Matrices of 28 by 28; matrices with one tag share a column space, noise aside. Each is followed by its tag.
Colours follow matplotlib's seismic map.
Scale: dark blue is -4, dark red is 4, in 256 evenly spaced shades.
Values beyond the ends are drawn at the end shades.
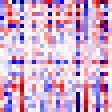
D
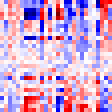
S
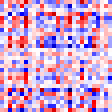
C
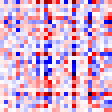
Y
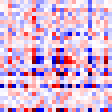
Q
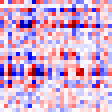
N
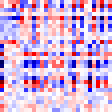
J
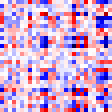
C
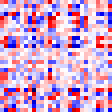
C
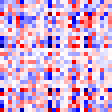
C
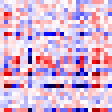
Q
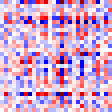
Y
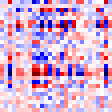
N
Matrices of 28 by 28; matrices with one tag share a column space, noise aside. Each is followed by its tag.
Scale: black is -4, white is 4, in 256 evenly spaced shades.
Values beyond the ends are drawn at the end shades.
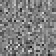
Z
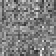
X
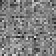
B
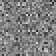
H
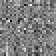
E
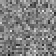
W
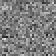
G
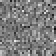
X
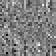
Z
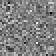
G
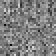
Z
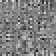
B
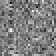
W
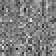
Z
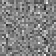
G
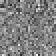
W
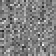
E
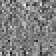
X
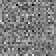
H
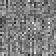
B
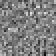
W
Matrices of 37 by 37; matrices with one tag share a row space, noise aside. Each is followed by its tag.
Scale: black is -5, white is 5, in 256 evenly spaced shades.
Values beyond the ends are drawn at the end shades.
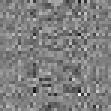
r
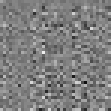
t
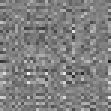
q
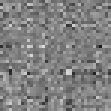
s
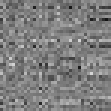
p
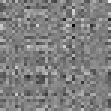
q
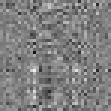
r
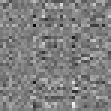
t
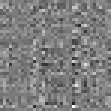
t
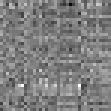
p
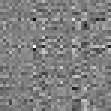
t
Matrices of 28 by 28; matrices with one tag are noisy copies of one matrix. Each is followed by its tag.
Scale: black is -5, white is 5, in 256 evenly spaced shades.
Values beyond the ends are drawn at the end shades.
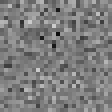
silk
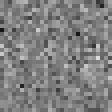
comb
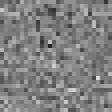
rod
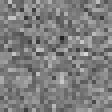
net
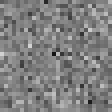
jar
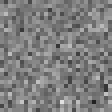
jar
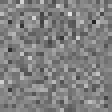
silk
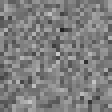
jar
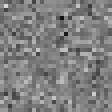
net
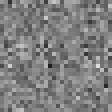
comb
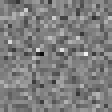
net
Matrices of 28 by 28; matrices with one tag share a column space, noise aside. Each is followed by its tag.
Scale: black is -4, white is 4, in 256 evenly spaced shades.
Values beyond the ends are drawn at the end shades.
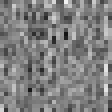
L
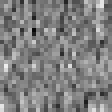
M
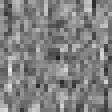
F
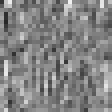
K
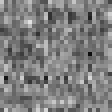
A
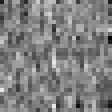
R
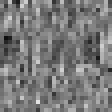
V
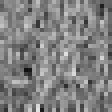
F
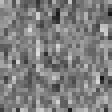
A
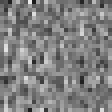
A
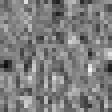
R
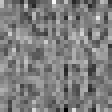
L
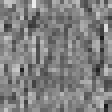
V
